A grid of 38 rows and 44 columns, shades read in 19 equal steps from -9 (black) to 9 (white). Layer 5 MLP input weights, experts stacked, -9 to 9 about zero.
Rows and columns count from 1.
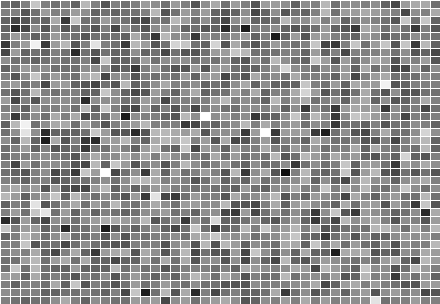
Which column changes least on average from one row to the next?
37
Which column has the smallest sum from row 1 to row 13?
40
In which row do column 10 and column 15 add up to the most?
6
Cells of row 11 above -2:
29
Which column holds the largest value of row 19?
19
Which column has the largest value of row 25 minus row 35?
16
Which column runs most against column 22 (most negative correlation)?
1
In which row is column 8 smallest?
7
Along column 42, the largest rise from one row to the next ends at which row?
34
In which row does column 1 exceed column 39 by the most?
14
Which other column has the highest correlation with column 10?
22
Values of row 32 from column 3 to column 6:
0 3 -2 -4
